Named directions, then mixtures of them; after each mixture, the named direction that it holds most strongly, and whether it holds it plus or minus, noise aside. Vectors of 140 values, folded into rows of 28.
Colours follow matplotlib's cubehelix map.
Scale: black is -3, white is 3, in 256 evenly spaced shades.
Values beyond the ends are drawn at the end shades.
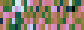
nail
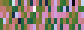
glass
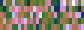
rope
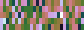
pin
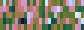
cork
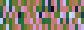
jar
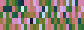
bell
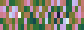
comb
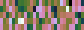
cork, minus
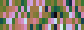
pin, minus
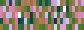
comb, plus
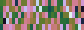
pin, minus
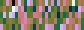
glass, minus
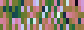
bell, plus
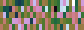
bell, plus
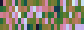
rope, plus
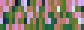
cork, plus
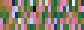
glass, minus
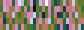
glass, minus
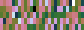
glass, minus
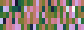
nail, minus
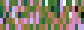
jar, plus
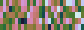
cork, plus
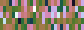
glass, plus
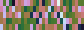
comb, plus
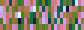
glass, plus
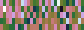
bell, minus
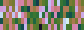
comb, plus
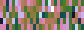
jar, minus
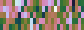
bell, minus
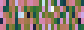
jar, minus
